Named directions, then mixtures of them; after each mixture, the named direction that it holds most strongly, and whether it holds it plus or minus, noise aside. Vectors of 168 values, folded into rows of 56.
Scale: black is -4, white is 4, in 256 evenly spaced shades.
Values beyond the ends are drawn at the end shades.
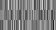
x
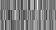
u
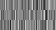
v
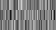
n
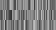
u, plus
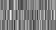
n, minus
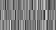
v, minus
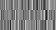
v, plus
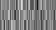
u, minus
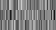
n, plus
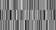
n, plus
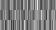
u, plus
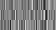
v, plus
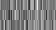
u, plus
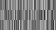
x, plus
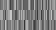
u, minus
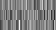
x, plus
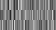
n, plus
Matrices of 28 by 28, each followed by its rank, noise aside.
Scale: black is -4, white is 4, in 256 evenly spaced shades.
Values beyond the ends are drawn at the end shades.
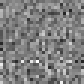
six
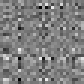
three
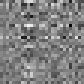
two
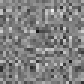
four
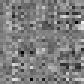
four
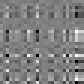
one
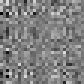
three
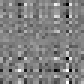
one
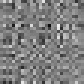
three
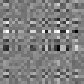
one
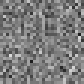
six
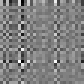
one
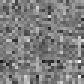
six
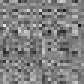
three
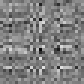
two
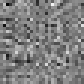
four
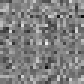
four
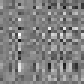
two
